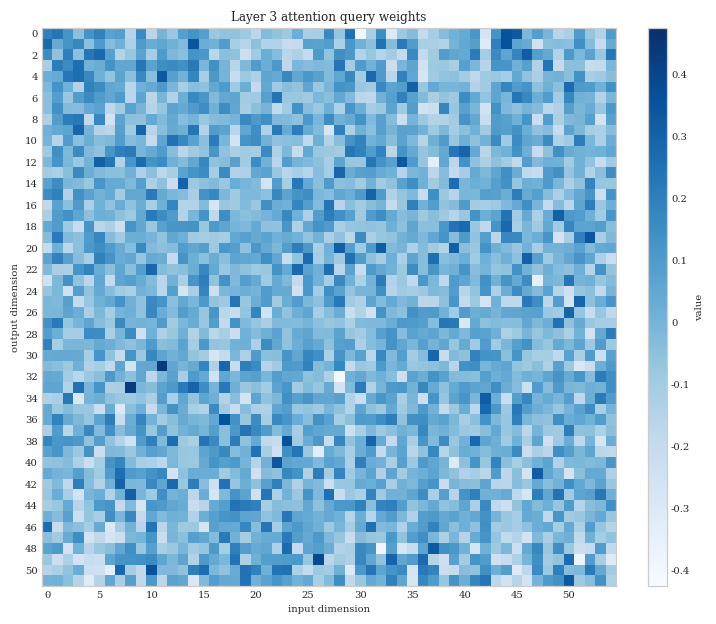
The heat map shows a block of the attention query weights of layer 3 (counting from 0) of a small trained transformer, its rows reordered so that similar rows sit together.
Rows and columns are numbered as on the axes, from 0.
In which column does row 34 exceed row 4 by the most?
42
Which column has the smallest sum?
53
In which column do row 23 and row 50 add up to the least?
6
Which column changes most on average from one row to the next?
3
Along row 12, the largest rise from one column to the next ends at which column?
38
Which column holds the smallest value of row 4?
36
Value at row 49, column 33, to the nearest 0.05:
0.3
